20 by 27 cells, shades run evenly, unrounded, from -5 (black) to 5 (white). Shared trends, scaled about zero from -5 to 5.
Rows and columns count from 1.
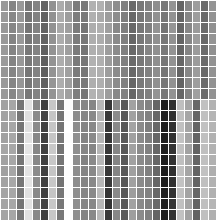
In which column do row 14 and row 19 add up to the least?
21
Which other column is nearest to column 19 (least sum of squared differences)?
5
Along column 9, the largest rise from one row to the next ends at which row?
10
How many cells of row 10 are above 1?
11
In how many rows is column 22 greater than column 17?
9
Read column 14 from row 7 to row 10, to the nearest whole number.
1 1 1 -3
